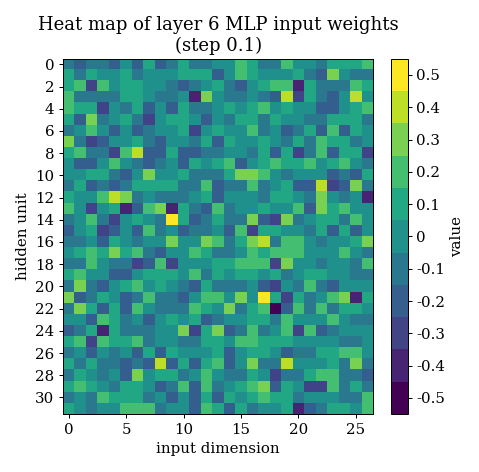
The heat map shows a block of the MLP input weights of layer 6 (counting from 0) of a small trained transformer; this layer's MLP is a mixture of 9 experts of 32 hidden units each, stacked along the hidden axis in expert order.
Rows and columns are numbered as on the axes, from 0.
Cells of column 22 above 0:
11
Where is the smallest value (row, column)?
22, 18
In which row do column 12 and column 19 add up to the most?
3
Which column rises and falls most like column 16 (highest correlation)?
10
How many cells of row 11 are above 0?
10
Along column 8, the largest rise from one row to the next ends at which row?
27
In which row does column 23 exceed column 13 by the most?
1
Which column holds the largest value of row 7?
0
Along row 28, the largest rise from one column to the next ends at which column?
6
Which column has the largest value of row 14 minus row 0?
9
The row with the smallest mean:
15
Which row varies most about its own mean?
21
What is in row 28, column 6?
0.3
